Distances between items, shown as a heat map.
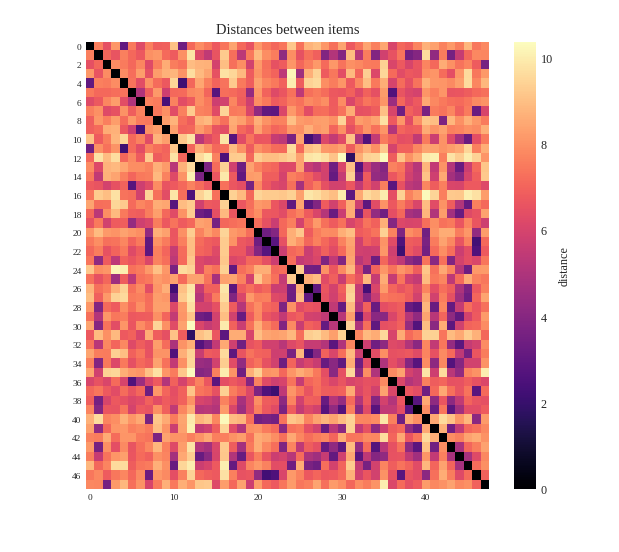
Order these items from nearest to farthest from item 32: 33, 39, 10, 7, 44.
44, 39, 10, 33, 7
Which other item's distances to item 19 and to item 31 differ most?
12
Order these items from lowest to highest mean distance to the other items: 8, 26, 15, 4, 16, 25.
15, 26, 25, 4, 8, 16
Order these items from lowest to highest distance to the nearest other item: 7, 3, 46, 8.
46, 7, 8, 3
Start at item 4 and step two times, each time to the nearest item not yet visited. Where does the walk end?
0
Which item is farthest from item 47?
35
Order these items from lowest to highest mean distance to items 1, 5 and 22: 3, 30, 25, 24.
30, 25, 3, 24
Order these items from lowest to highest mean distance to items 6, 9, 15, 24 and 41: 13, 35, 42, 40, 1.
1, 13, 35, 42, 40
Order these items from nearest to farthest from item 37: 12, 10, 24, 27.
10, 27, 24, 12
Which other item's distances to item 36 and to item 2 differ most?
5
